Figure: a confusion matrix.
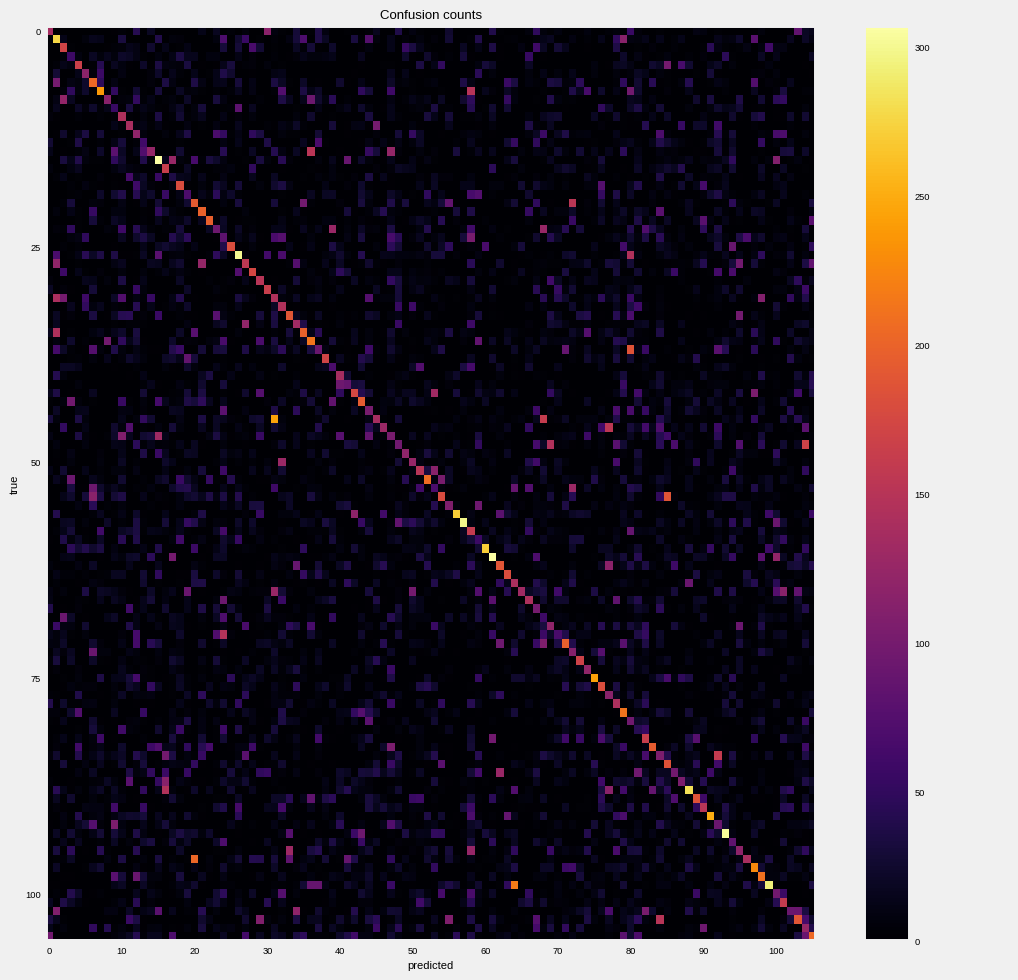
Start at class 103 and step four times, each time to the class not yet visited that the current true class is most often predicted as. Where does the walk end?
26
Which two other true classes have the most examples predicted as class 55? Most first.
103, 20
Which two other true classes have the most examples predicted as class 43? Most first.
93, 79
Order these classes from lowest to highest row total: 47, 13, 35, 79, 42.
13, 79, 35, 47, 42
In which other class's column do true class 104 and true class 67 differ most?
90
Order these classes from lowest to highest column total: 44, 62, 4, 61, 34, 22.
22, 62, 4, 34, 61, 44
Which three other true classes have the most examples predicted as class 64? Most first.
99, 53, 88
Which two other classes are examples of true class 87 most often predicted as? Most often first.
16, 11
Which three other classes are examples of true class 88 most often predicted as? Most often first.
16, 77, 83
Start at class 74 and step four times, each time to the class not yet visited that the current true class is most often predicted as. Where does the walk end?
11
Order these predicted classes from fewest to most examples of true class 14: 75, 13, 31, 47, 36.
75, 31, 13, 47, 36
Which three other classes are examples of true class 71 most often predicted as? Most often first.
68, 62, 79
